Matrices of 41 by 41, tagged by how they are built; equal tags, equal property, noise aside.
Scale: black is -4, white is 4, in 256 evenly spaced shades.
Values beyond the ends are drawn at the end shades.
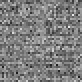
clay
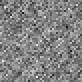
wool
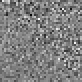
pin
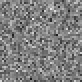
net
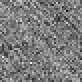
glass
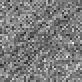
wool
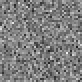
net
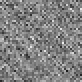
glass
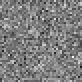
net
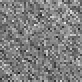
glass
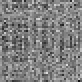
clay
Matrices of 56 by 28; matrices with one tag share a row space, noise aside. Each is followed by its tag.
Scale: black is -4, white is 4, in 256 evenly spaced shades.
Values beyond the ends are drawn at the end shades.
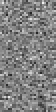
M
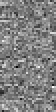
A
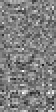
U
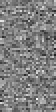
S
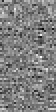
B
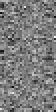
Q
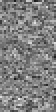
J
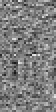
J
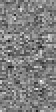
B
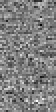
B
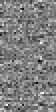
B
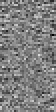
A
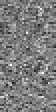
M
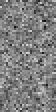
M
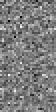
B
